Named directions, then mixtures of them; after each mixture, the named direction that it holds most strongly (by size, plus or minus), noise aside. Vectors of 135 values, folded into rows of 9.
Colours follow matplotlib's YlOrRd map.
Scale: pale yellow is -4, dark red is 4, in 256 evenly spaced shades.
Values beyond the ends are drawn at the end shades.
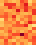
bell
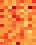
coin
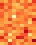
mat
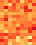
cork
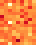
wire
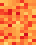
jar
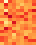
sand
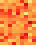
jar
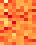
sand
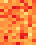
coin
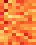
sand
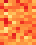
sand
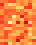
wire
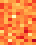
mat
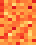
coin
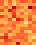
coin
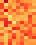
sand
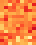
cork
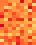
cork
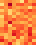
wire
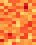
jar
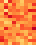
sand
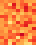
bell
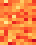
mat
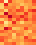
sand
